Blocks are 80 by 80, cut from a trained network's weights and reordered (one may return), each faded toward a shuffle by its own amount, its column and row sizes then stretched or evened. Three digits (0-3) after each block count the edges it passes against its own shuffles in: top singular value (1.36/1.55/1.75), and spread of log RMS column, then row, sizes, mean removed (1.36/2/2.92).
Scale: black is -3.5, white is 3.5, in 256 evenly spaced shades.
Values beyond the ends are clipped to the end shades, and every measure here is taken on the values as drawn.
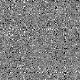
0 2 2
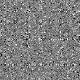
3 2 1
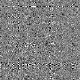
2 2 2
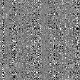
1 3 2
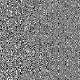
3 3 0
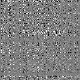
0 3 3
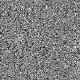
0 2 1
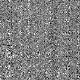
2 2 1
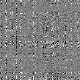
1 3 3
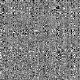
2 2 2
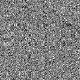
3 2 0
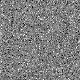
1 1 0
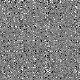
2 2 2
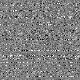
0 1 3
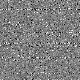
2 0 2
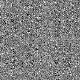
0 2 1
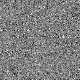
0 0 2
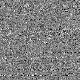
2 0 2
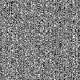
3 2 0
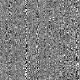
3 3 0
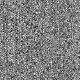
1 1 0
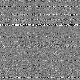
2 0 3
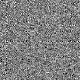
3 1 1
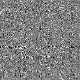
0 2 2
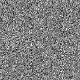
2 2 0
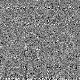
1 1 2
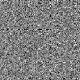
3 1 1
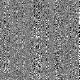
1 3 0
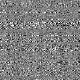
2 0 3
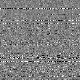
2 0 3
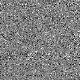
1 1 2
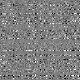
3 2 3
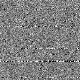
2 0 2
